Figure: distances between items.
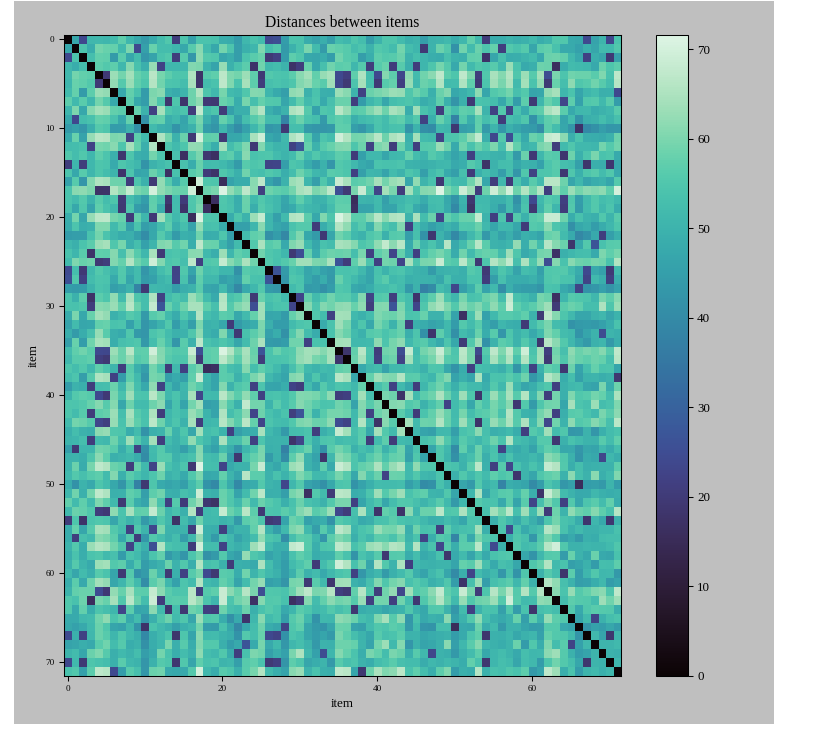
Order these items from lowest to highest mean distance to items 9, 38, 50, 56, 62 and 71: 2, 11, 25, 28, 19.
28, 19, 2, 25, 11
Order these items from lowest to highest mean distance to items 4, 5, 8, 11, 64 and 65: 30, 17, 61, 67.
17, 67, 61, 30
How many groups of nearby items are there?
13
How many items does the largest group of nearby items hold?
10
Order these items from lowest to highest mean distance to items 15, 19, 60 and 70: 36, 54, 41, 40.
54, 41, 40, 36
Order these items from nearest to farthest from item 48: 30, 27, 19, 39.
27, 19, 39, 30
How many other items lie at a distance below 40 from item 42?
8
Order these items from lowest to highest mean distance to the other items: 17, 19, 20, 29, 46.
19, 46, 29, 20, 17
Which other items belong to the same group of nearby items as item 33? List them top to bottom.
22, 47, 69
